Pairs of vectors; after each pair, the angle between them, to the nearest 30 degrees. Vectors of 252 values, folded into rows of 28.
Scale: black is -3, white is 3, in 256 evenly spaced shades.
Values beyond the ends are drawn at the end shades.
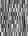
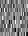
90 degrees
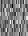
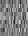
60 degrees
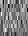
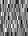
30 degrees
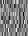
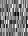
120 degrees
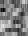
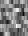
60 degrees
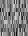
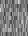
120 degrees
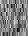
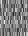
60 degrees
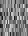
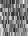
150 degrees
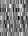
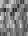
60 degrees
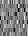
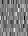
150 degrees
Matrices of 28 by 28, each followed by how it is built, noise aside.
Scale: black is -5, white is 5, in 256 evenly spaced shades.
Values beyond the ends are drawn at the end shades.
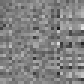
low rank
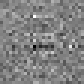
low rank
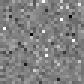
sparse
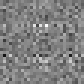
low rank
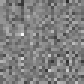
low rank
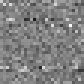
uneven rows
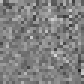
upper triangular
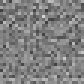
repeating columns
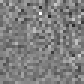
upper triangular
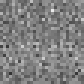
repeating columns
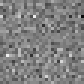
uneven rows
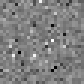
sparse
